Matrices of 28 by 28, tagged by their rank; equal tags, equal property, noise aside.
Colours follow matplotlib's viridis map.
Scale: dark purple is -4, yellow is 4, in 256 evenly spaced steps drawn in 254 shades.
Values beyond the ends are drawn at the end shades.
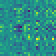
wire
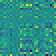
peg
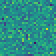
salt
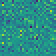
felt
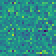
felt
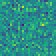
salt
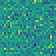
salt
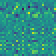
peg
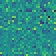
felt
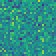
salt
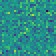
salt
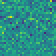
salt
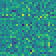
felt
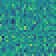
felt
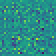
felt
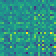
peg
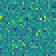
salt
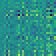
wire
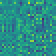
peg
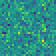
salt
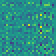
peg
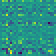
wire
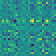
wire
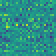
peg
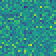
salt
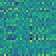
wire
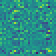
peg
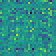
peg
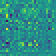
peg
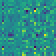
peg
